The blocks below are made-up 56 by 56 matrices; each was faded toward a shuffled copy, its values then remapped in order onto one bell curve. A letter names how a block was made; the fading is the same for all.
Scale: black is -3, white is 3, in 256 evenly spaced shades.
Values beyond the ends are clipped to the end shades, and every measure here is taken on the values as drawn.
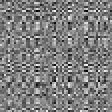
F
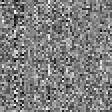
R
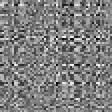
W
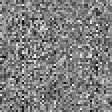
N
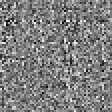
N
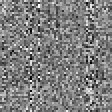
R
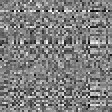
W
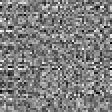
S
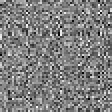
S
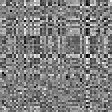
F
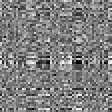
W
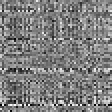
W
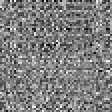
S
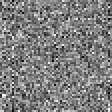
N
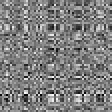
F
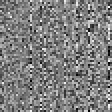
R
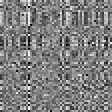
F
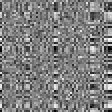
F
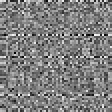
W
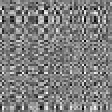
F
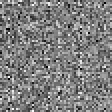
N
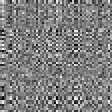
F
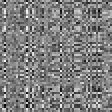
F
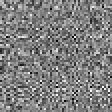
S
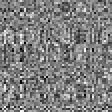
S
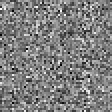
N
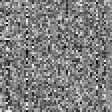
R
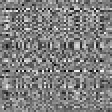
W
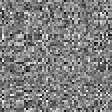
S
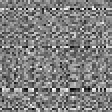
W
